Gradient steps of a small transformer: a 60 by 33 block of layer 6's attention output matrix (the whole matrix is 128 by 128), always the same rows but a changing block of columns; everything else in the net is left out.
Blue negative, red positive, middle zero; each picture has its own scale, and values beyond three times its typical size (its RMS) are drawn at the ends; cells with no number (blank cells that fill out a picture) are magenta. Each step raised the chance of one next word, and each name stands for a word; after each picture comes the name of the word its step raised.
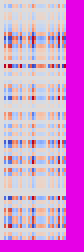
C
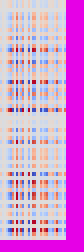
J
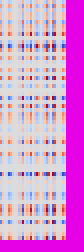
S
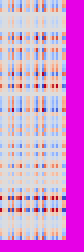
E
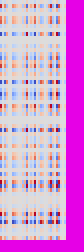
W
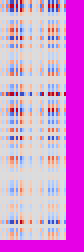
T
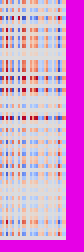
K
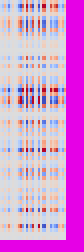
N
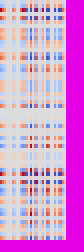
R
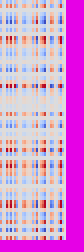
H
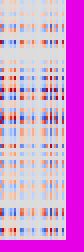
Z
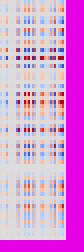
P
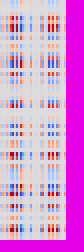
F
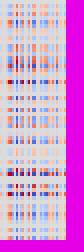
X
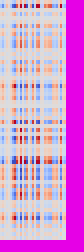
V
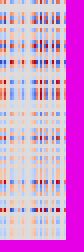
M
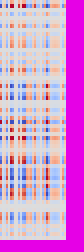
V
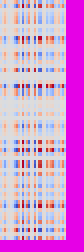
H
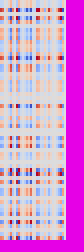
R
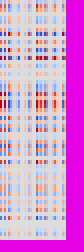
P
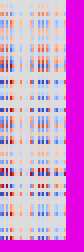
X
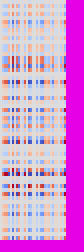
X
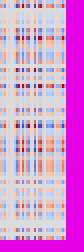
H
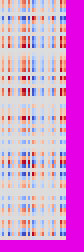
K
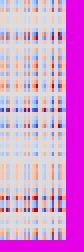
E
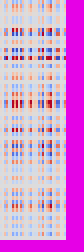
P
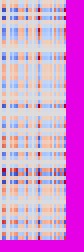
R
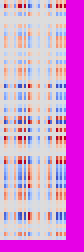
V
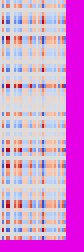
H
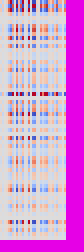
T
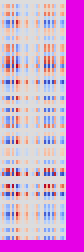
X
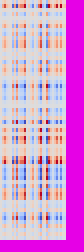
V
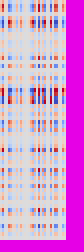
N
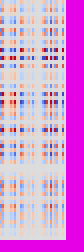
P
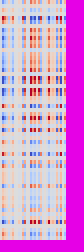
K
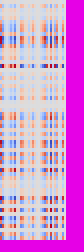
C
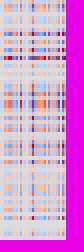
P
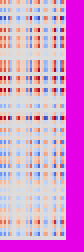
K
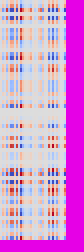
R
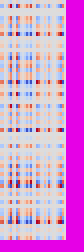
W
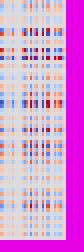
P
